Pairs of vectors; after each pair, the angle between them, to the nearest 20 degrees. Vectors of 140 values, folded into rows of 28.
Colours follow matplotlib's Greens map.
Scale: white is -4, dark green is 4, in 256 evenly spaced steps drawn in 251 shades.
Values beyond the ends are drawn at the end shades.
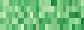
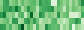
160 degrees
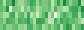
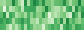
60 degrees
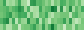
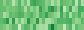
40 degrees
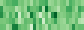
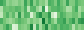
160 degrees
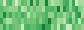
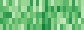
40 degrees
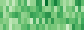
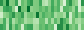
100 degrees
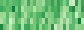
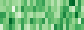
160 degrees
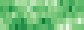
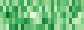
60 degrees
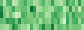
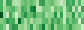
40 degrees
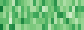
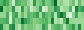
20 degrees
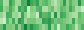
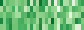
80 degrees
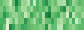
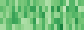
120 degrees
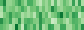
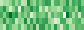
80 degrees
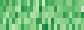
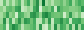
160 degrees
